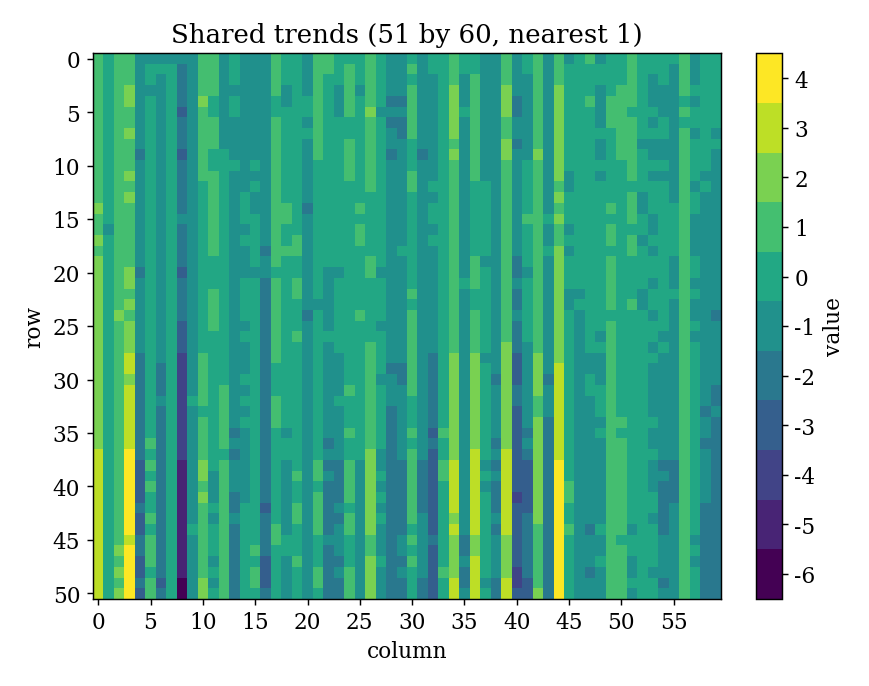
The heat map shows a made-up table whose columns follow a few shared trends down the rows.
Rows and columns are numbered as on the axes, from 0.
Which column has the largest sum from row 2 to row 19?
44
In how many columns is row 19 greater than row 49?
27
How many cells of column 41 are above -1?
18
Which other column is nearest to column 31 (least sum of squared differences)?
38
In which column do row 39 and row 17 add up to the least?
8
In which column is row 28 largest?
3
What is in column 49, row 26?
1
